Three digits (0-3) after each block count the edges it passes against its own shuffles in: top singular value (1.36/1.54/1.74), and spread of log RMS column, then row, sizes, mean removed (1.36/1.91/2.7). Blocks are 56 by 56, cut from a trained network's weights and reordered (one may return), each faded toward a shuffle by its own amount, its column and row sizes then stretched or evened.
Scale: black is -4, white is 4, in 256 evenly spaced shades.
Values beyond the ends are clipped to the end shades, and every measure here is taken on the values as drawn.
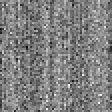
3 1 0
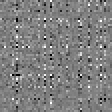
2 3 2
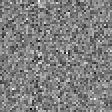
0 1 0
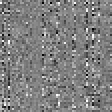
2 3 1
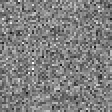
0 1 0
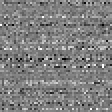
2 0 3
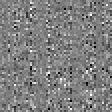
0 3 1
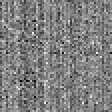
3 1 1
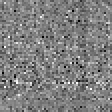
0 0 2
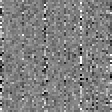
2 3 0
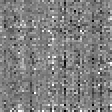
3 2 2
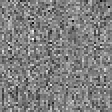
2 2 0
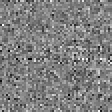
1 1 2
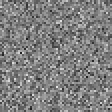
1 0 0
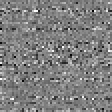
1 1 3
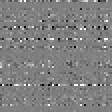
2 1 3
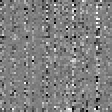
1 3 1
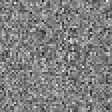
2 2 0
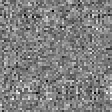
3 0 2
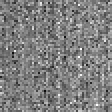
2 1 0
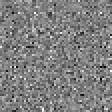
0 1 2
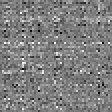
2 2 2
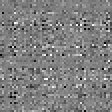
1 2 3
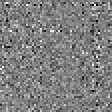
1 2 2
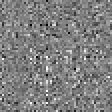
3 2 2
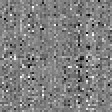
0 3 1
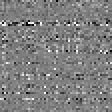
3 1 3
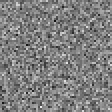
0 0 0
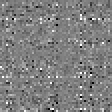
1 2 2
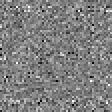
0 1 2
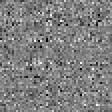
1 2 2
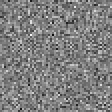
3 1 1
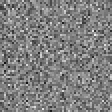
2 1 0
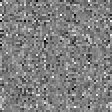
2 2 1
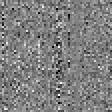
0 3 0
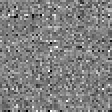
1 2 2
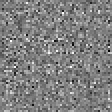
0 2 2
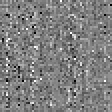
0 2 1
